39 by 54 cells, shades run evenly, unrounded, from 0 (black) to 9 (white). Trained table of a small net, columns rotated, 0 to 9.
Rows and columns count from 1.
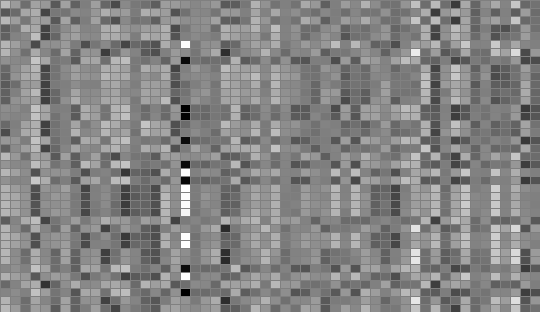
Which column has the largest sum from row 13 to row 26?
42
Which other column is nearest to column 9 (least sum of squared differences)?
38
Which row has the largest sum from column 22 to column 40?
10
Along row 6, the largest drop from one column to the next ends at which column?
20
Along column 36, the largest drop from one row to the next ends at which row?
23
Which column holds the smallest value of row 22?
13
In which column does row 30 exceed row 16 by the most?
19
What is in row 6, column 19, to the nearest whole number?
9
